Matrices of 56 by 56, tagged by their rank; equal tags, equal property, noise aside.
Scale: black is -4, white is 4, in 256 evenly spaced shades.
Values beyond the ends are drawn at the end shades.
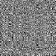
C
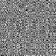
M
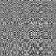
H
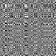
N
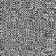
C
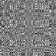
N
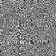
C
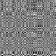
H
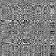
N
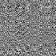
M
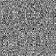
C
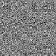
C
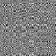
N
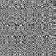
M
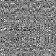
C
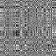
H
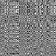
N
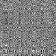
M
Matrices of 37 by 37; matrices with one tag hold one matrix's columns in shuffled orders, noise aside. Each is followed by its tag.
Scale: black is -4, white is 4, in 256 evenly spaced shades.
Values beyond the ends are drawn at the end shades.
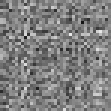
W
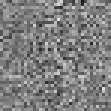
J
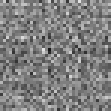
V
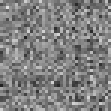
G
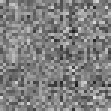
G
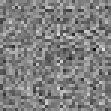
W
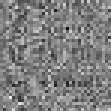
G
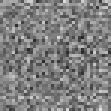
V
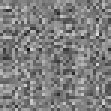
W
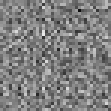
W
